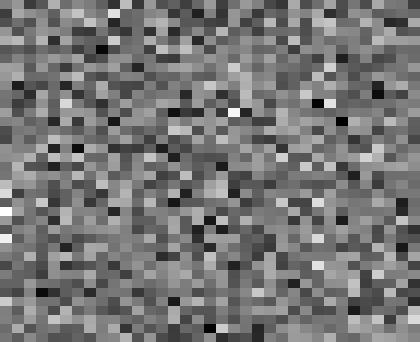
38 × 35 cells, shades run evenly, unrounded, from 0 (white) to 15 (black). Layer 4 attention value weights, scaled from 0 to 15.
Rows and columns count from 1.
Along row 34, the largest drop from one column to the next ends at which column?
16
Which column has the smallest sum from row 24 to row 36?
1
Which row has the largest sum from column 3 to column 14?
33
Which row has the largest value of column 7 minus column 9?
17
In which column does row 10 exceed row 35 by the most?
6
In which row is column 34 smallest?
25
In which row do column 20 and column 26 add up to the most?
30
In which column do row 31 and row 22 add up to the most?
20
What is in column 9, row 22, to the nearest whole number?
12
